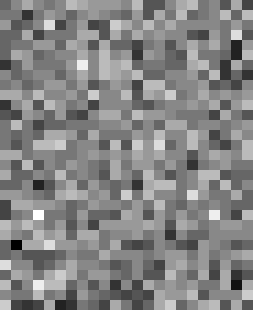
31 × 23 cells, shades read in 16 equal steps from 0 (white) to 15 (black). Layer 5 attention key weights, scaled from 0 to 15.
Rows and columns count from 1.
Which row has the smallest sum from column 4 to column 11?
25
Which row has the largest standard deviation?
31
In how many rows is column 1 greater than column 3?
13
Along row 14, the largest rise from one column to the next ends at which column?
20
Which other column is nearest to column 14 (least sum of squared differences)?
12
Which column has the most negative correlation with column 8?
21
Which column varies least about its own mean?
17
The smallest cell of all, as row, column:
22, 4
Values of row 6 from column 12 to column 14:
6 12 6
